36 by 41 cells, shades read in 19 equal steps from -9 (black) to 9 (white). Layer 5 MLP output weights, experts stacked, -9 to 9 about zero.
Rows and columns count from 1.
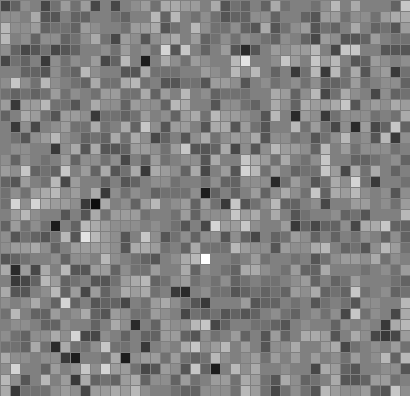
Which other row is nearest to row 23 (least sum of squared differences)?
15
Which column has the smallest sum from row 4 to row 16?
21
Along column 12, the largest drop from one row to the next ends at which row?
14
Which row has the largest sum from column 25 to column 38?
6
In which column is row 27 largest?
36
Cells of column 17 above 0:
15
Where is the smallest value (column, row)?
10, 19
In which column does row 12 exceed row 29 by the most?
40
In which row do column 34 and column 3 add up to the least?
5
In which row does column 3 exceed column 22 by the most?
34
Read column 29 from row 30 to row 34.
-3 -2 1 0 1
